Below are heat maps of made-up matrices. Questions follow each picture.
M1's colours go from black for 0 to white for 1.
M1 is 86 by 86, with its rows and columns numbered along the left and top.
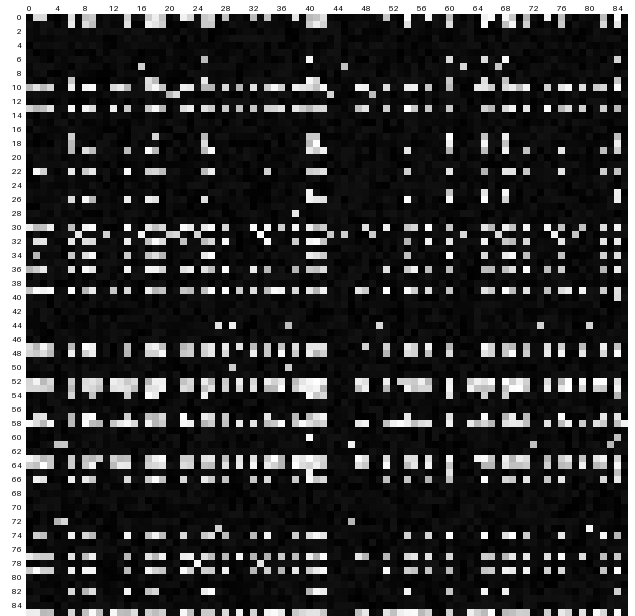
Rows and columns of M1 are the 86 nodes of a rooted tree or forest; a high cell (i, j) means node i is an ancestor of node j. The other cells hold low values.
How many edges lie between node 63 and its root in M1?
4
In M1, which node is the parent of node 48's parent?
47
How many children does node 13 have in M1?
1
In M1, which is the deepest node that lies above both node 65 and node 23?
0
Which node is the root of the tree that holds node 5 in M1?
61
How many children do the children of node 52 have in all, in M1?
3
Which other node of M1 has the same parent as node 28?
22
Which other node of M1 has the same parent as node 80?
27
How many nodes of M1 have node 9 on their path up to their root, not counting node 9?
10
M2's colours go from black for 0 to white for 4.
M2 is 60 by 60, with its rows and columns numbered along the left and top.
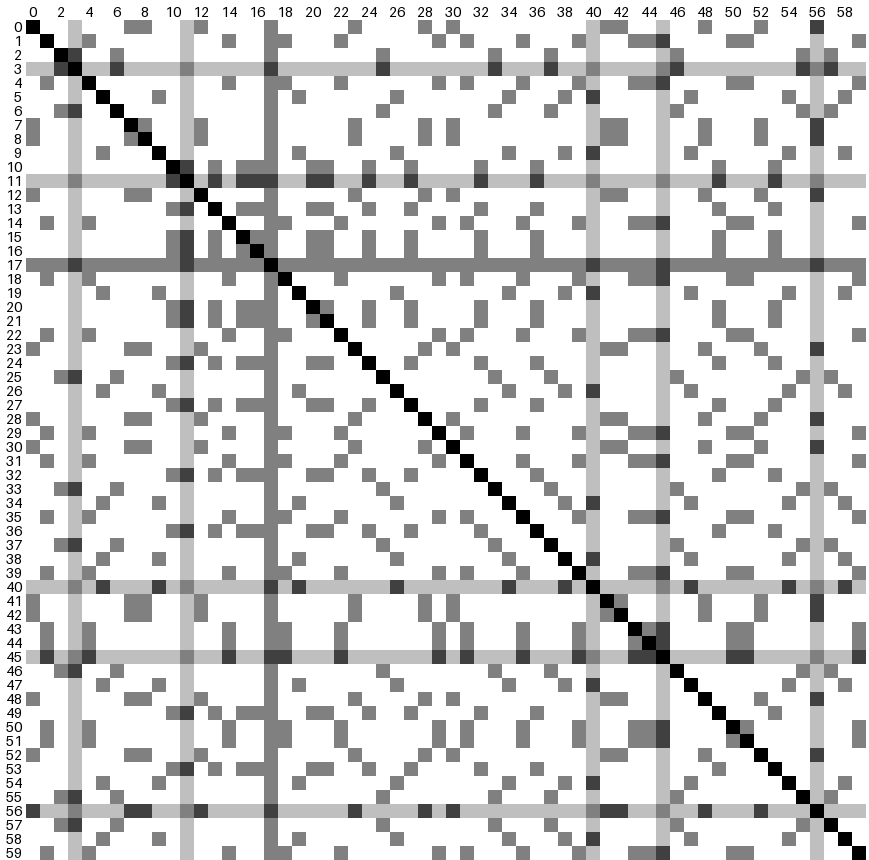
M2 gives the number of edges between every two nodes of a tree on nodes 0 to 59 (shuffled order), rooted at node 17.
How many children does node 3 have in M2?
8
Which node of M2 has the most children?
45
